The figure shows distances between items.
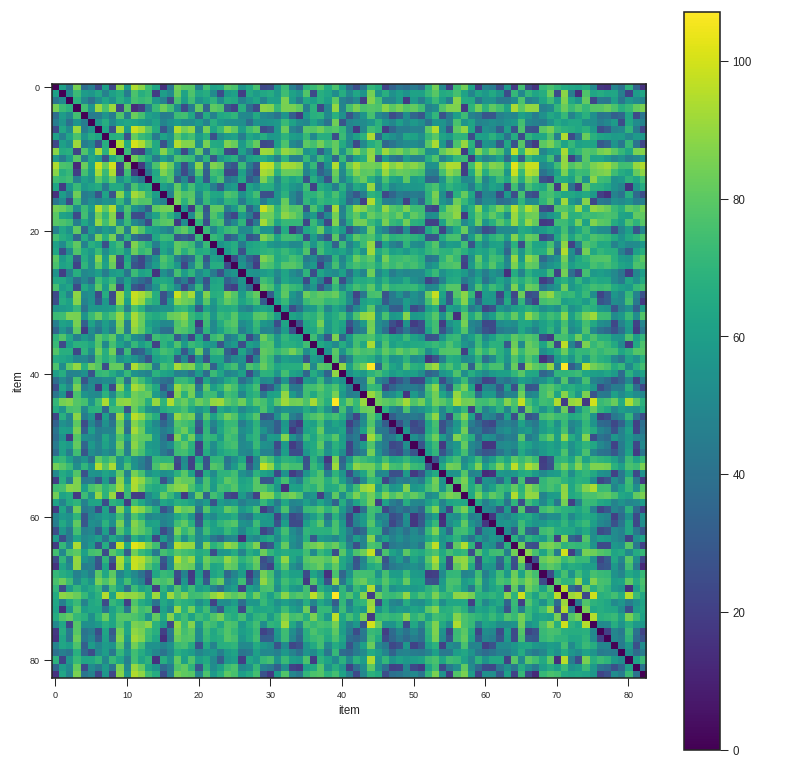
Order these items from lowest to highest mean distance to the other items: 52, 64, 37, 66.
52, 64, 66, 37
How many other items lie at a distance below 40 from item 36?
8
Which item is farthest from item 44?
39
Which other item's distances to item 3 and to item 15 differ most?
11
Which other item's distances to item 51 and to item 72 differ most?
65
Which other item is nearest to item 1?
73
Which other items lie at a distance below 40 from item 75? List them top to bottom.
2, 16, 43, 49
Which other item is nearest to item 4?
34
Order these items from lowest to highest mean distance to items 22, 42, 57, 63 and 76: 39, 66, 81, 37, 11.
81, 66, 37, 39, 11
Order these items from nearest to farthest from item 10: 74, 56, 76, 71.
76, 56, 74, 71
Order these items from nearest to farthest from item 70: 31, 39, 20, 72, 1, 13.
1, 72, 39, 31, 20, 13
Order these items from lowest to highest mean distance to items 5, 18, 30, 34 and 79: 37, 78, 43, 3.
78, 43, 37, 3
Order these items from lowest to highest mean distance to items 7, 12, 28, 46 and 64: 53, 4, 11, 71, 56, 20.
4, 20, 11, 53, 56, 71
